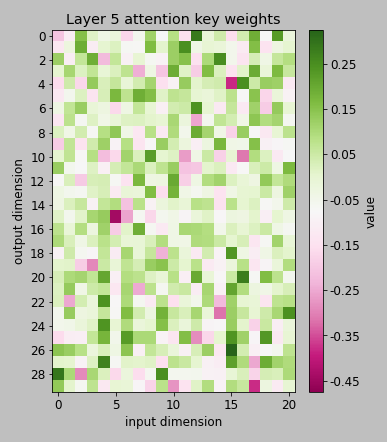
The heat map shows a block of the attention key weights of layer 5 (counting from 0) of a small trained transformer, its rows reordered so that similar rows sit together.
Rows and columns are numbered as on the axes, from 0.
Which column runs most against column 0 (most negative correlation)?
17
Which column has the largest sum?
4
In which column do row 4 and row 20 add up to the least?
15
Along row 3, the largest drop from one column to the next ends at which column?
7
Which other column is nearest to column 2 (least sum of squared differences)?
13
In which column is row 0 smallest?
0
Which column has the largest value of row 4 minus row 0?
11
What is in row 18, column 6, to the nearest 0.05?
0.1
